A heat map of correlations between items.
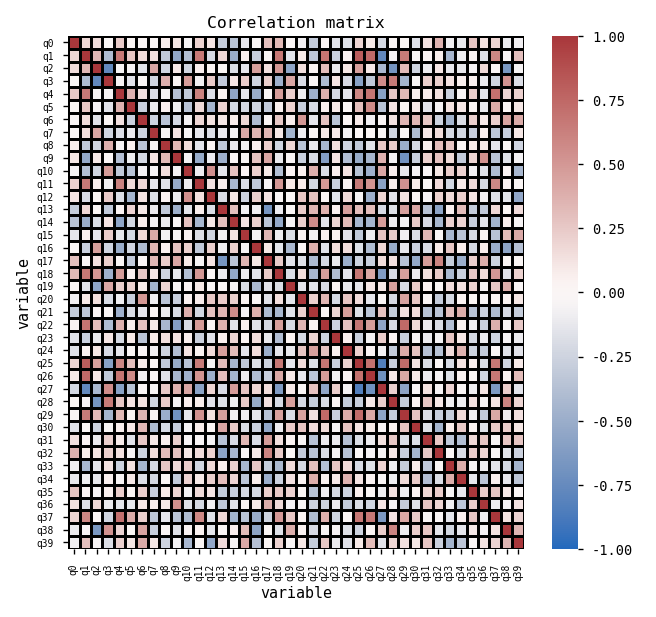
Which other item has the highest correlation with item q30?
q13
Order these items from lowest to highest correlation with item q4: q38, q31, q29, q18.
q31, q38, q29, q18
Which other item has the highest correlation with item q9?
q36
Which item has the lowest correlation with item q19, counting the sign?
q2
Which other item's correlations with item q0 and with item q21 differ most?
q14
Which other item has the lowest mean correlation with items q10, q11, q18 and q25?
q27
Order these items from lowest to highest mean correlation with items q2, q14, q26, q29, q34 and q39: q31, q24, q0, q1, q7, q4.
q31, q0, q7, q4, q24, q1
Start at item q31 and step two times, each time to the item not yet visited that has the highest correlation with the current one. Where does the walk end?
q32
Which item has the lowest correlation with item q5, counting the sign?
q12
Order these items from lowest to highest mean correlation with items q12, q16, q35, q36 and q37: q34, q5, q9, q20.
q5, q34, q20, q9
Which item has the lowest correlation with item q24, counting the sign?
q17
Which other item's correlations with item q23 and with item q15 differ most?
q33
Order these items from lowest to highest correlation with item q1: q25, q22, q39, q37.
q39, q37, q22, q25
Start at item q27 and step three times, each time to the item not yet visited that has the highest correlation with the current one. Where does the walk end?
q38
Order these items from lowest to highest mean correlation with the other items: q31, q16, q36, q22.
q16, q36, q31, q22
